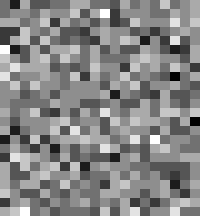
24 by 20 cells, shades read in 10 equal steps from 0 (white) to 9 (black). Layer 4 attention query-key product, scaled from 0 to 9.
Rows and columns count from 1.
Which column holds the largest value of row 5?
15
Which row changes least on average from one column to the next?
12
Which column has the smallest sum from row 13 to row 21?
14
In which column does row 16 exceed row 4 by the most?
3
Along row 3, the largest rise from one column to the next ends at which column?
6
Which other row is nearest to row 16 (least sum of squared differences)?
10
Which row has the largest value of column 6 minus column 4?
13
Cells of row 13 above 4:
7
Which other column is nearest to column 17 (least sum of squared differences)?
9
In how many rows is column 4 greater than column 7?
9
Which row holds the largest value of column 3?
16
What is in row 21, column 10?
5
